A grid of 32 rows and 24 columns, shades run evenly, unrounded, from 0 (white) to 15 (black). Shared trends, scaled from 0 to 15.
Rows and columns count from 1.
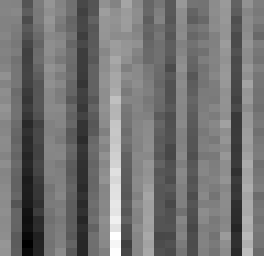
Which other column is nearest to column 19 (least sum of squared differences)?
6
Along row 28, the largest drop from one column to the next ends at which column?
23
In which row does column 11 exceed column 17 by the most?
1
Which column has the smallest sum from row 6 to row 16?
11
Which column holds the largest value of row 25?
3
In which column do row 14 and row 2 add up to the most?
8
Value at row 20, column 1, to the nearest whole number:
7
